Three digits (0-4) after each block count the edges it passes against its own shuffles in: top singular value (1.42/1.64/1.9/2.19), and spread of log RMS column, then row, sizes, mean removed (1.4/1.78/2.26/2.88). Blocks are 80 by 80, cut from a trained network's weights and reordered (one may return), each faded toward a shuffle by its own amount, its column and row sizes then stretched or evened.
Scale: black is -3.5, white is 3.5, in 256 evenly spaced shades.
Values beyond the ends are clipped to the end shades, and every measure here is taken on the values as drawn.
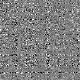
0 3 4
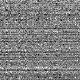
4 2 2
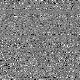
0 0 4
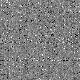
0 1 2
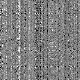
4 4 1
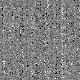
1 2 2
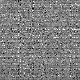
3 2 2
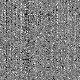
2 2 1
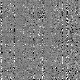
1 4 1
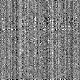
4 2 2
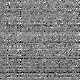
4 2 3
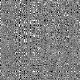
2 4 3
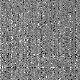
2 3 1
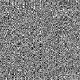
2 3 0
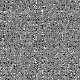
1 2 0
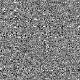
1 1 3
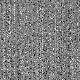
1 2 0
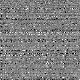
3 1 4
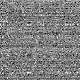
3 1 1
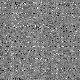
0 0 3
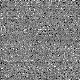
0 0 2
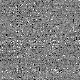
0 2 2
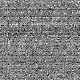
3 0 2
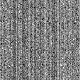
4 0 0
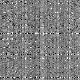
3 1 3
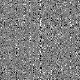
1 4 2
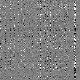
2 4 2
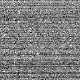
4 2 1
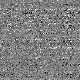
1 1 3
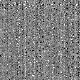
2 3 1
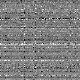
4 2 4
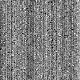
4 2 0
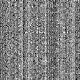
4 1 1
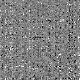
1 3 2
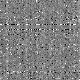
2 1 3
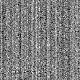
4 1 1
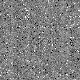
0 1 1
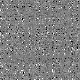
0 3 2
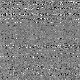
0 0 4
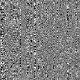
3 4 1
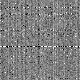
3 0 3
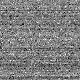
3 0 1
